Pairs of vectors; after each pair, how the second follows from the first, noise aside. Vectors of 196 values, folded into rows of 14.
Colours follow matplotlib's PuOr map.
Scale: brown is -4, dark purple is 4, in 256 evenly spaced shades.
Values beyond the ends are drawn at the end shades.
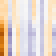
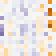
wrapped around, partly zeroed.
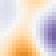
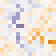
wrapped around, partly zeroed.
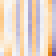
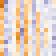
reversed, negated.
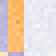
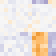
reversed, partly zeroed.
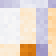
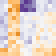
reversed, negated.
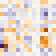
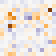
reversed, partly zeroed.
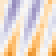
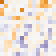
reversed, partly zeroed.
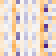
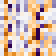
wrapped around, scaled up.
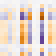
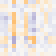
reversed, negated, shrunk.
